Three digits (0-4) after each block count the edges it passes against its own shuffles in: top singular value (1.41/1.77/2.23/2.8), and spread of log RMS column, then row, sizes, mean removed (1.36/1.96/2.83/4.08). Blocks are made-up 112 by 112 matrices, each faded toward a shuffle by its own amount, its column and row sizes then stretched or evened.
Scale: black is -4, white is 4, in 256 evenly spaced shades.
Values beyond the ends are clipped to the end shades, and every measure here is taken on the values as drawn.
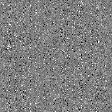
0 3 1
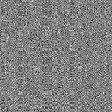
4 0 0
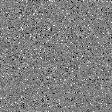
0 1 2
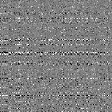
4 2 3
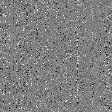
0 3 0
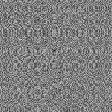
4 0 1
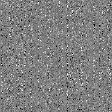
1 3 0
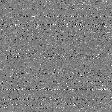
1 0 3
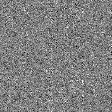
0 2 0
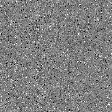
1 2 0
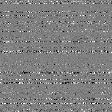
3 0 4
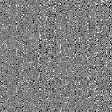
3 3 1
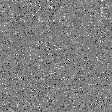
1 1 2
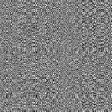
4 3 2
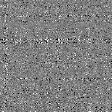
1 2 3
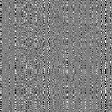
4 4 1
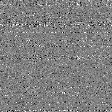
1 0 3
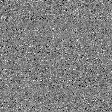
0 0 2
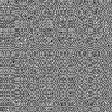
4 0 0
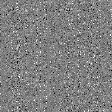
0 3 1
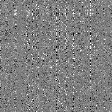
3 3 1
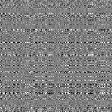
4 2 4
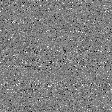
0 0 2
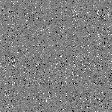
0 2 2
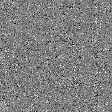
0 1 1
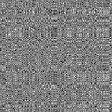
4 1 2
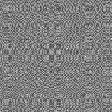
4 1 1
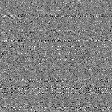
3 0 3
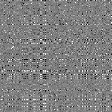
4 2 3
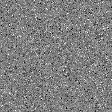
0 1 0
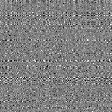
4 1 3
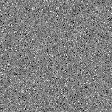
2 1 0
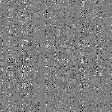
2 3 2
